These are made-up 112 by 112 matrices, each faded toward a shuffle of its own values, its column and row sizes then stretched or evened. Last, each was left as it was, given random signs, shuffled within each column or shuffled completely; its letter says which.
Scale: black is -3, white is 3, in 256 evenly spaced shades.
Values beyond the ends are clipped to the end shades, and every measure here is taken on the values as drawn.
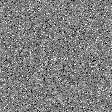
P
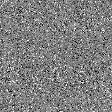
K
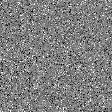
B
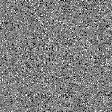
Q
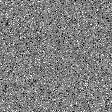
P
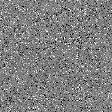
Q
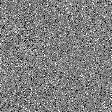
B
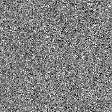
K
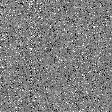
B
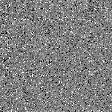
Q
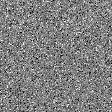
B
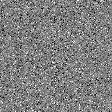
B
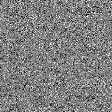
Q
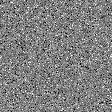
P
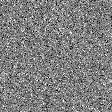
P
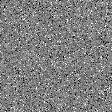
B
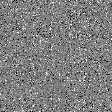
K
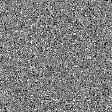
K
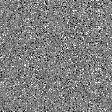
Q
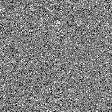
Q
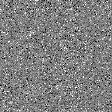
K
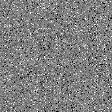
Q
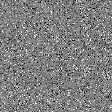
Q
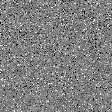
K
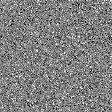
K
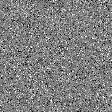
B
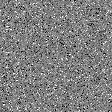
P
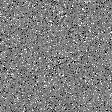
P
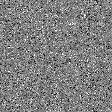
B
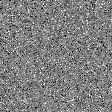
P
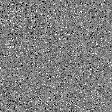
K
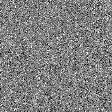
B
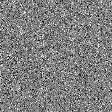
B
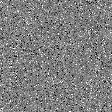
B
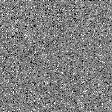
K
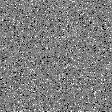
K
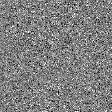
Q
